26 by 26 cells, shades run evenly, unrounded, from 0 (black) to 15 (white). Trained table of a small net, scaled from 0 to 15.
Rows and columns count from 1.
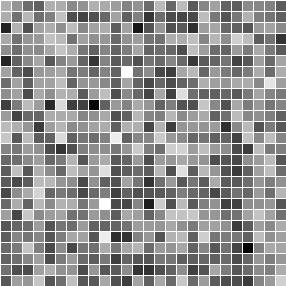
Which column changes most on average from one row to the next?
17
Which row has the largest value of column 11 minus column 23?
23
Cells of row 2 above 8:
6
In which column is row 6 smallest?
1
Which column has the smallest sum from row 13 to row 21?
22
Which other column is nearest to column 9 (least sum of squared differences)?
5
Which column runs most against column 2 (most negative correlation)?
16
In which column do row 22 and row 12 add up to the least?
11
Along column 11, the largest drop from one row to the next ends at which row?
14
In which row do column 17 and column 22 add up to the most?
4
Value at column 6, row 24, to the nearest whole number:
7
